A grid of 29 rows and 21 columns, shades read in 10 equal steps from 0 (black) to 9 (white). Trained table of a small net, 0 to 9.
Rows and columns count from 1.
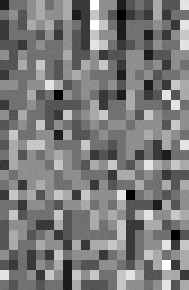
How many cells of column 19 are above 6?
4
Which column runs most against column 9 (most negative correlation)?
8
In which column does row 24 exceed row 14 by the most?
14
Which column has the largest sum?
21
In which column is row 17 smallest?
1
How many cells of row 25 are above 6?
3
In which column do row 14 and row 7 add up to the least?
7
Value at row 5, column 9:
3
